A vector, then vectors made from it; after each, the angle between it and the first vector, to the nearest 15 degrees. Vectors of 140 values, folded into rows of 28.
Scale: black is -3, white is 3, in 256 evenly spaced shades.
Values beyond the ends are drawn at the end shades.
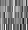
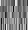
135 degrees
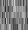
75 degrees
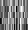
120 degrees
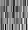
165 degrees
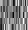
135 degrees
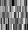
75 degrees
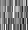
15 degrees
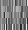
30 degrees
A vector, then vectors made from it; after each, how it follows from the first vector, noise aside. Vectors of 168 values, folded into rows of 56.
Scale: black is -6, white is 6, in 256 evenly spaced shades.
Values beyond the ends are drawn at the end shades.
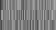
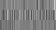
reversed, negated, partly zeroed.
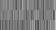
reversed, negated, partly zeroed.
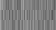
negated, shrunk.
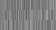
wrapped around, negated, shrunk.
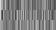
negated.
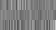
reversed, negated, partly zeroed.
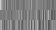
negated, partly zeroed.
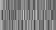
negated.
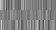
negated, partly zeroed.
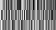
negated, scaled up.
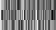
negated, scaled up.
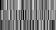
scaled up.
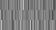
negated, partly zeroed.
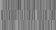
negated, shrunk.
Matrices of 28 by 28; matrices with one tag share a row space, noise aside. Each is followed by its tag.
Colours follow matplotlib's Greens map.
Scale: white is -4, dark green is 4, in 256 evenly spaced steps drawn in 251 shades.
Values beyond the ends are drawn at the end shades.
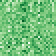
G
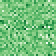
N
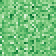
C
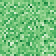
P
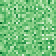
N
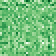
N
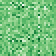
G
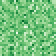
C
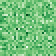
N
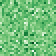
C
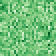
N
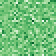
C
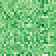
P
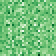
G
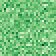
P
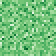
C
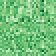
P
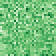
N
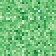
G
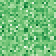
C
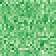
P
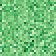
C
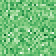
P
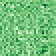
P
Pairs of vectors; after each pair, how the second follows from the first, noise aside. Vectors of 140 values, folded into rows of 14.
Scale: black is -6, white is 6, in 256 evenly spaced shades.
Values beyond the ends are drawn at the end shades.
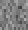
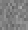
negated, shrunk.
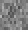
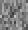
copied.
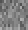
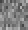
copied.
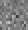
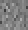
wrapped around, negated, partly zeroed.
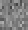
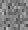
shuffled.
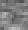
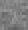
negated, shrunk.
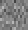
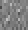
wrapped around, partly zeroed.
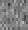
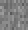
reversed, negated, shrunk.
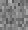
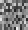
reversed, scaled up.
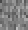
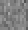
wrapped around, negated, shrunk.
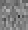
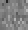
wrapped around, partly zeroed.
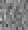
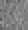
negated, shrunk.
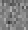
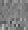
wrapped around, partly zeroed.
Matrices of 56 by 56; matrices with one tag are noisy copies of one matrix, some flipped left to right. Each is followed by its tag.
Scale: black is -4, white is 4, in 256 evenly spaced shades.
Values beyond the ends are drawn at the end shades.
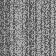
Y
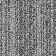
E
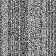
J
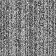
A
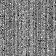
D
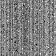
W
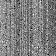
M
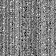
E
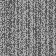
D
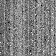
Y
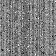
W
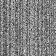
D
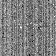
W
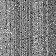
M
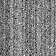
Y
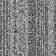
J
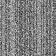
E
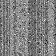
J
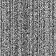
W
